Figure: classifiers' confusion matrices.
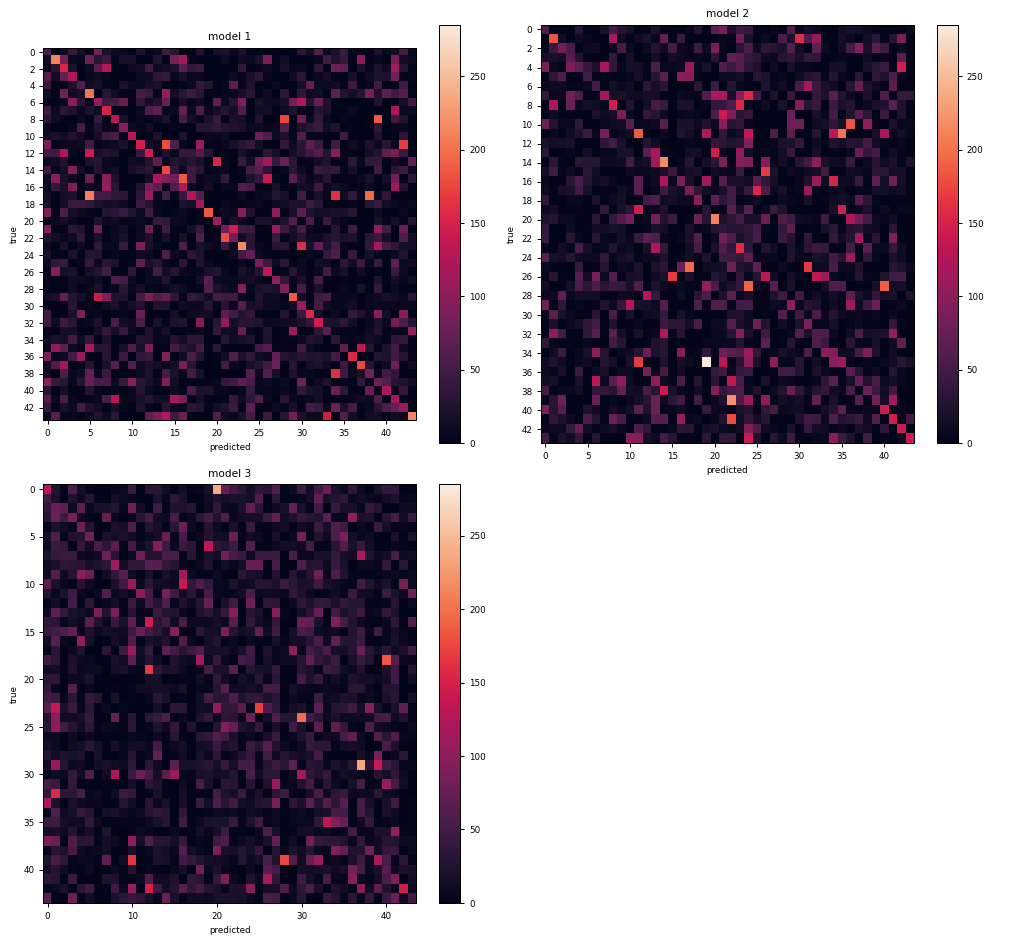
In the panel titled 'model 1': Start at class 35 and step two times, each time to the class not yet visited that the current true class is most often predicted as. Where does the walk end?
2
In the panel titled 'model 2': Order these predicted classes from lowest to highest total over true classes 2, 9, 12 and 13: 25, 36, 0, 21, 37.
25, 0, 36, 21, 37
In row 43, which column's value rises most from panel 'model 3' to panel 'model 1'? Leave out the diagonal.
33
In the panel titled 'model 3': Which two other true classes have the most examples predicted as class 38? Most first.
23, 25
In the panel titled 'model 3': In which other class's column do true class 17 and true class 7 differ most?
10
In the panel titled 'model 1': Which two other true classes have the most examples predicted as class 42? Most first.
11, 31
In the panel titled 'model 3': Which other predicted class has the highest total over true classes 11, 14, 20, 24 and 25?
30
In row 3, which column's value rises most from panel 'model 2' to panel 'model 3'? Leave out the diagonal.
36
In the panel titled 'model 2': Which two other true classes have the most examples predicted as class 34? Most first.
16, 11
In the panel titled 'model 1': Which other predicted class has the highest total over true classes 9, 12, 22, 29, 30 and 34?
21
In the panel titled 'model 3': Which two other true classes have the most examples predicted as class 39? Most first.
29, 28
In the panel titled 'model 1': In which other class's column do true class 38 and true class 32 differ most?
34
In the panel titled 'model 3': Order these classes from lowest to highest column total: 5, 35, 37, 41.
5, 35, 41, 37
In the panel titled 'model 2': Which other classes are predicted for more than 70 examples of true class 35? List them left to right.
11, 19, 21, 24, 27, 34
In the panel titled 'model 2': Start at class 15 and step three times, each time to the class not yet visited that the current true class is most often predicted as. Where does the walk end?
14
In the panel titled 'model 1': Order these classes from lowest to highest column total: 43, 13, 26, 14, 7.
43, 13, 26, 7, 14
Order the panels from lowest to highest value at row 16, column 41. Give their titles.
model 3, model 2, model 1
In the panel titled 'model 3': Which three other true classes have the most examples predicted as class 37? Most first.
29, 7, 42
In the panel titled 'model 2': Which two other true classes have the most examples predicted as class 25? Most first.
17, 31
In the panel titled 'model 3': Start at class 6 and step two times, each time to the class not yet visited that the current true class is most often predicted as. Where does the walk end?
12
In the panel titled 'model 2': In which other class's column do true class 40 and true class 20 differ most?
36
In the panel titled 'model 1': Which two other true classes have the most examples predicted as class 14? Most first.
11, 43
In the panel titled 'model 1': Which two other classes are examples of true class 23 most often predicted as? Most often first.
30, 39
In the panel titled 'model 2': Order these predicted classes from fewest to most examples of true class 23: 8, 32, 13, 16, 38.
16, 8, 32, 38, 13
